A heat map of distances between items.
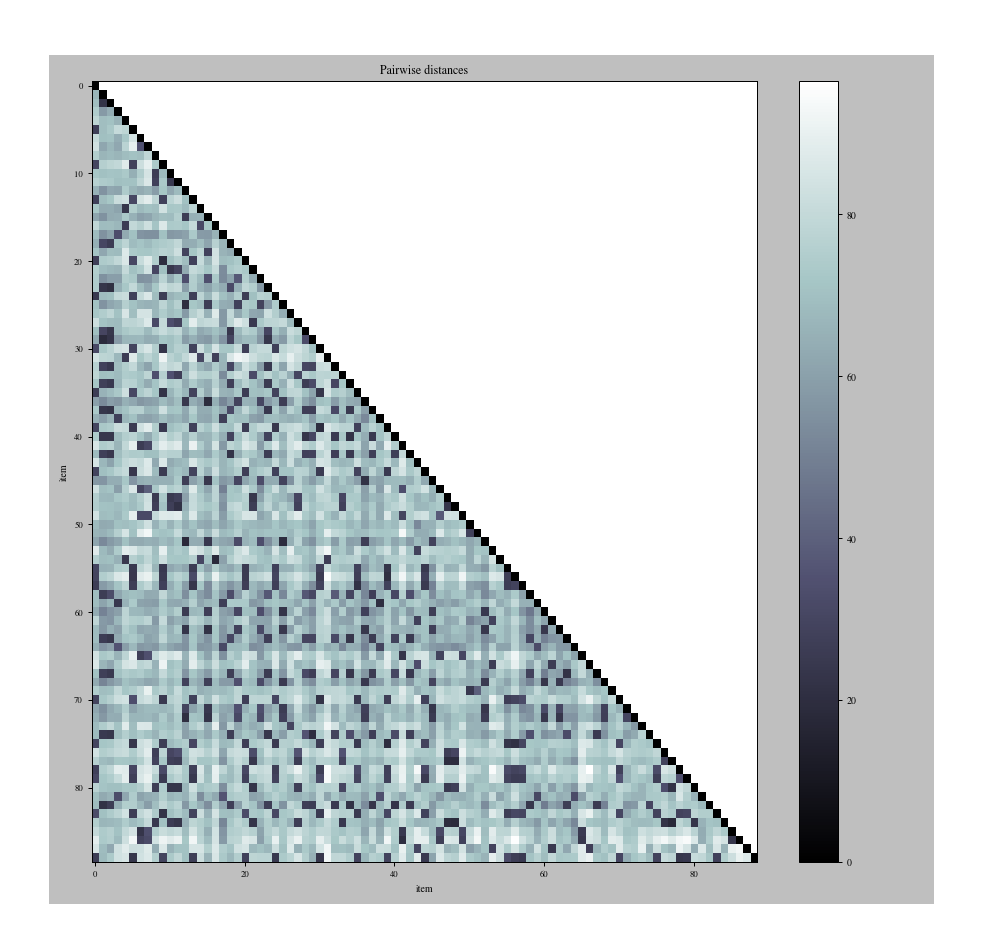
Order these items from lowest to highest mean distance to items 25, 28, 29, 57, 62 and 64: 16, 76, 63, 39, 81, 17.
63, 17, 81, 39, 16, 76
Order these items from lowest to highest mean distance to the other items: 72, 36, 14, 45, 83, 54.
36, 45, 72, 83, 14, 54
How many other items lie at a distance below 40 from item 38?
5
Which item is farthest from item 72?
31
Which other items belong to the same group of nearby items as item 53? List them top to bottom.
43, 61, 66, 87
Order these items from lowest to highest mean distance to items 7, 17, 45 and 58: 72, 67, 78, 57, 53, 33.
72, 67, 57, 33, 53, 78
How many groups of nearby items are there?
10
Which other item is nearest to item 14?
4
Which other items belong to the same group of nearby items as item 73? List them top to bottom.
26
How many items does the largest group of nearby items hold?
19
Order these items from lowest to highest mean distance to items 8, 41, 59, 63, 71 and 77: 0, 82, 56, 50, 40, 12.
12, 82, 40, 50, 0, 56
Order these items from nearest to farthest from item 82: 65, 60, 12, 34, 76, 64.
34, 60, 12, 64, 65, 76
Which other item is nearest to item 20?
9
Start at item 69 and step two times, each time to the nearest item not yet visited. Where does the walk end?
51
